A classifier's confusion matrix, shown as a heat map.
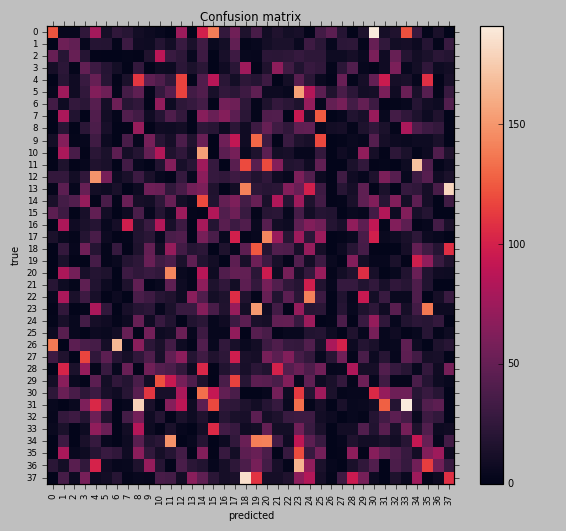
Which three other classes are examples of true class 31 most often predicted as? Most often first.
33, 8, 23
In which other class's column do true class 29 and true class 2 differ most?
17
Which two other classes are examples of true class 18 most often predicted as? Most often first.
19, 37
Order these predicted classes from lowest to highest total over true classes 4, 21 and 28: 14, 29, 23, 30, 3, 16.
29, 16, 30, 23, 3, 14
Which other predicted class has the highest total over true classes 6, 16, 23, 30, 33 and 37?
14
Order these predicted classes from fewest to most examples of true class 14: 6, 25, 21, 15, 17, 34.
6, 15, 25, 34, 17, 21
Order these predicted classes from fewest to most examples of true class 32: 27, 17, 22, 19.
27, 17, 22, 19
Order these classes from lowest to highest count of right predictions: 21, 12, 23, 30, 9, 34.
12, 21, 9, 23, 34, 30
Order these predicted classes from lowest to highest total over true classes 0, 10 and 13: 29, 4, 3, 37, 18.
3, 4, 29, 18, 37
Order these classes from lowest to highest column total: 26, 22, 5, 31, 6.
26, 6, 5, 22, 31
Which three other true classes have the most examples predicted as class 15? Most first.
0, 31, 33
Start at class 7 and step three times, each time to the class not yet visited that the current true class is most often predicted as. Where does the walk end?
20
